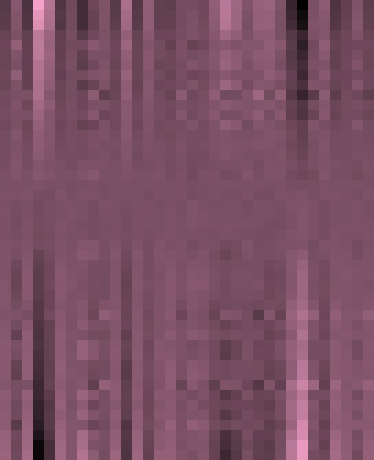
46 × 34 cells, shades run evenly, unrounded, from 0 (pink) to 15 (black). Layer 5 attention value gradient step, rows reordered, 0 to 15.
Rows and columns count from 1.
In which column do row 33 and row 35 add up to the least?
28
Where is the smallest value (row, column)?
1, 4
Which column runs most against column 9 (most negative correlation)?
33
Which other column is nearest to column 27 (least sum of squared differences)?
31
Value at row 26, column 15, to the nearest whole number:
7
